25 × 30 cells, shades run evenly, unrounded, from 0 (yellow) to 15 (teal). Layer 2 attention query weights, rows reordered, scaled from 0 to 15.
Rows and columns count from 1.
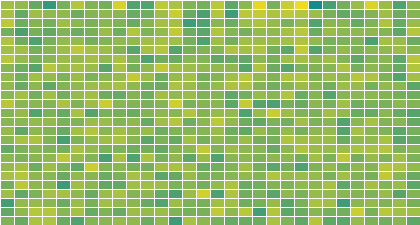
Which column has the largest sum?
29
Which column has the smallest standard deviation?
28
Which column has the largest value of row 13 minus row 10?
18
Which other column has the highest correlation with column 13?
16
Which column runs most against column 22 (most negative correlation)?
4
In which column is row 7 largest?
11
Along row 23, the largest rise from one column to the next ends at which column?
25
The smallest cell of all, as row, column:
1, 22
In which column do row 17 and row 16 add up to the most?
5
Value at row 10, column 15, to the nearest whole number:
8
